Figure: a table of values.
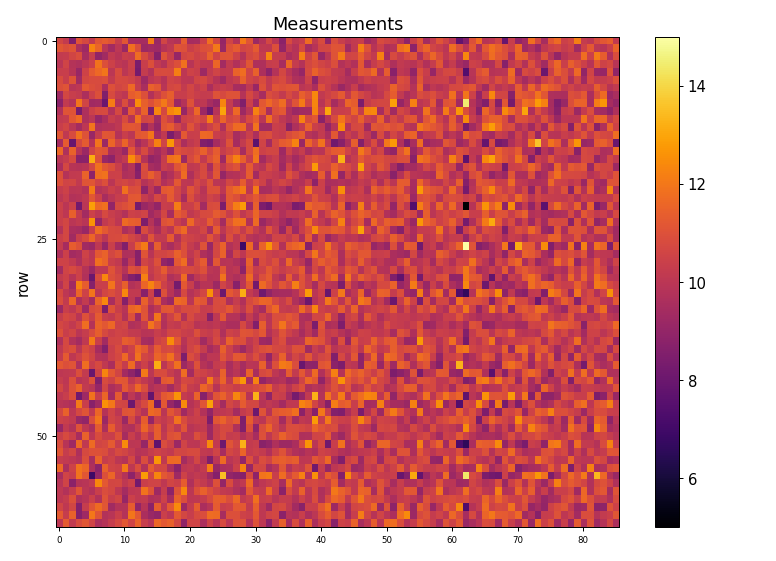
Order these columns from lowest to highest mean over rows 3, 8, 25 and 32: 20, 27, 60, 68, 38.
68, 27, 20, 60, 38
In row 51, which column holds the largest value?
28
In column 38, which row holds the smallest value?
33
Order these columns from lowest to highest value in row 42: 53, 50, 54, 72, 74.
53, 74, 50, 54, 72
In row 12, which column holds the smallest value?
17
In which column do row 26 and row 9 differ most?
62
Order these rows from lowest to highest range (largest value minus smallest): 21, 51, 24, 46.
24, 46, 51, 21
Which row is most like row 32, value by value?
51
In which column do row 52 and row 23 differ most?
66
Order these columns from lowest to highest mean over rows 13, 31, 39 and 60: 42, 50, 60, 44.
42, 44, 60, 50
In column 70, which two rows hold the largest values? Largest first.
26, 48
